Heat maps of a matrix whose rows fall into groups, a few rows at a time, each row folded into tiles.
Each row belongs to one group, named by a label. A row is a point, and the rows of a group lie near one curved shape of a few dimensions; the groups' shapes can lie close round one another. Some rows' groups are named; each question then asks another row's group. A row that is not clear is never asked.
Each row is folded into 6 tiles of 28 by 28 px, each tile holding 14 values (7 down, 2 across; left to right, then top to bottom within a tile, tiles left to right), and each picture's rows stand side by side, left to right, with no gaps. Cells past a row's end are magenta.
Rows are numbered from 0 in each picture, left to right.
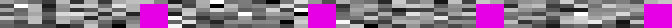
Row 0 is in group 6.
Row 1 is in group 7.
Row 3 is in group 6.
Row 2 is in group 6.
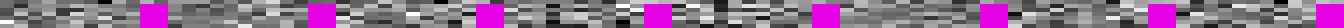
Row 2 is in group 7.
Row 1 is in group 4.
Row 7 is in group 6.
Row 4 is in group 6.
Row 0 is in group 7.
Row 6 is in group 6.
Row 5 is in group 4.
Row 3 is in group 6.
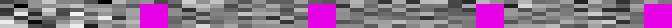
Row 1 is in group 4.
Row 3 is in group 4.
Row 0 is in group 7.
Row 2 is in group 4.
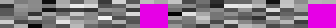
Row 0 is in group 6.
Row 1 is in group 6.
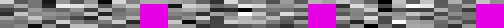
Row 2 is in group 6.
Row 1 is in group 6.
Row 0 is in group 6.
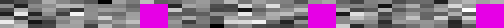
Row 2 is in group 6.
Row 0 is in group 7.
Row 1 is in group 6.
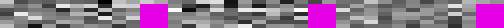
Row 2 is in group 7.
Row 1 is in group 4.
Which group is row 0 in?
6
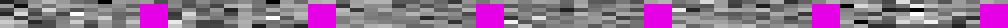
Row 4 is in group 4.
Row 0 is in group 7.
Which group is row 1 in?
6
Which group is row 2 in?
4
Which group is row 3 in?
7
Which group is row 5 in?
6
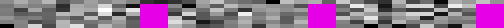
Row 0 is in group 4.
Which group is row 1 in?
7
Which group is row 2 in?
6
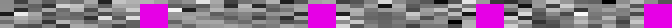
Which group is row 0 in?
6
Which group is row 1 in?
4
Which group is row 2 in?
7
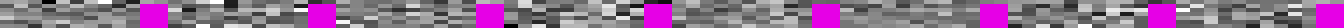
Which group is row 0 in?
4
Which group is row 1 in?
4
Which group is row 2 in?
7
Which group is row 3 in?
4
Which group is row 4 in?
4
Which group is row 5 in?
4
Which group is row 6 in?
4
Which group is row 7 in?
7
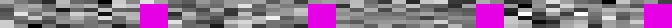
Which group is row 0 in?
6
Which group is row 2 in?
4
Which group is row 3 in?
7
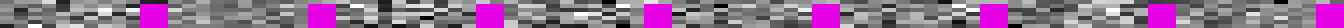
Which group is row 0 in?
4
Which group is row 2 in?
6
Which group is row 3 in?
6
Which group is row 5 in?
6
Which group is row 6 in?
4
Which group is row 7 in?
7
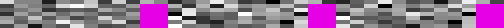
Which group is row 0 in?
6
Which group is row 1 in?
7
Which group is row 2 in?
7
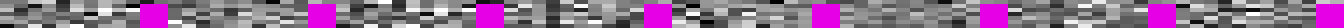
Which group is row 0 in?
4
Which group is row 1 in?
7
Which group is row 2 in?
4
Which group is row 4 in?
7
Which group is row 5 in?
7
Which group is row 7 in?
6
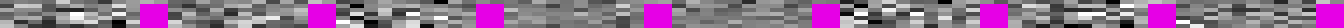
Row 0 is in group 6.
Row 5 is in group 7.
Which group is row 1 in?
6
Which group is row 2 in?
7
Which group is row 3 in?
7
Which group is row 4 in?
4
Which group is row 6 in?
6
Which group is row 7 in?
7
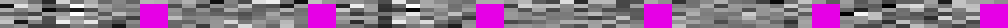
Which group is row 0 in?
6
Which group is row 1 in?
4
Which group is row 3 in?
4
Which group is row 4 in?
7
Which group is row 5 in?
6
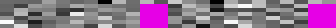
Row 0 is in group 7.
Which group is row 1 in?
6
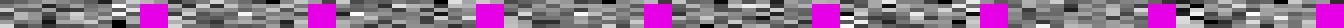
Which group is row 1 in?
7
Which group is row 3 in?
7
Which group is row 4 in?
6
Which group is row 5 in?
7
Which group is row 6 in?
4
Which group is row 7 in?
7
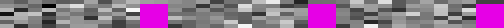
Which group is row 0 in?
6
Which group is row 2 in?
4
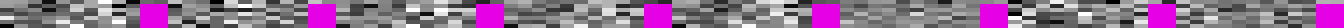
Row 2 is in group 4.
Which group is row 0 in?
4
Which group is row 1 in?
6
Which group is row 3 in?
4
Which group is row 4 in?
4
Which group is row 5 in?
7
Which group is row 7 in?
7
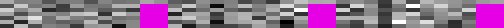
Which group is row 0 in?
7
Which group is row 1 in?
6
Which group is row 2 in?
6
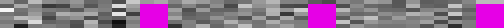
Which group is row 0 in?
7
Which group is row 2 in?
7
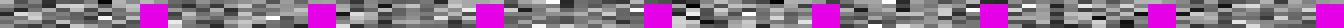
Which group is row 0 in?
6
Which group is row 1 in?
6
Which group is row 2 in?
6
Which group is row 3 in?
4
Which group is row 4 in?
7
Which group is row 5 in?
4
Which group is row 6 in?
6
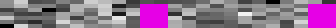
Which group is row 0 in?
4
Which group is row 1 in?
7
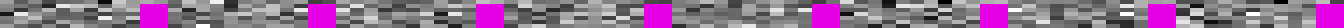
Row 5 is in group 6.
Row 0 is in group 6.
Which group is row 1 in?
4
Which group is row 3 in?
4
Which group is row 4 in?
4
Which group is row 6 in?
7
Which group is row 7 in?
7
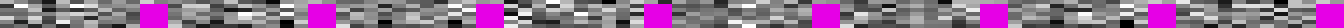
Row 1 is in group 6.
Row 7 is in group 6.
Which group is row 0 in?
6
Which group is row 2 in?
6
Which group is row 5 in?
6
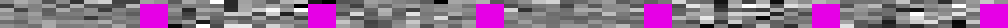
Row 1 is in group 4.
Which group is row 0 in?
4
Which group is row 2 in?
7
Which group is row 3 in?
4
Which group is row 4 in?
6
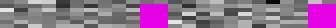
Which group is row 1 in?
7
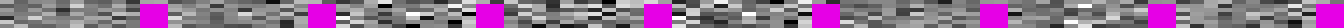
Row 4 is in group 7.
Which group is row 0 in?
7
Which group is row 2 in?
7
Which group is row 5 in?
7
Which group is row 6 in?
6
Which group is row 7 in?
7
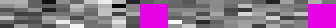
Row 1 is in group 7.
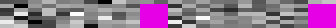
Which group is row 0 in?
7
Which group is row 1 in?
7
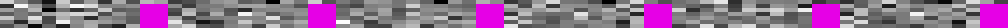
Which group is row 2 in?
7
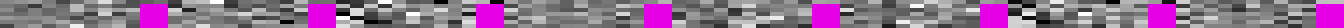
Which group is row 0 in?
4
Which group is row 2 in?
7
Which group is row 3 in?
7
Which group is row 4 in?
6
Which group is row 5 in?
6
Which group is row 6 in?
7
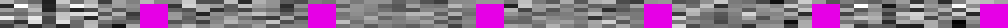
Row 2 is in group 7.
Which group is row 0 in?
6
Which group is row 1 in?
4
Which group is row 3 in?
4
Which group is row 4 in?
7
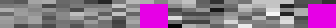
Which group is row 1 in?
4
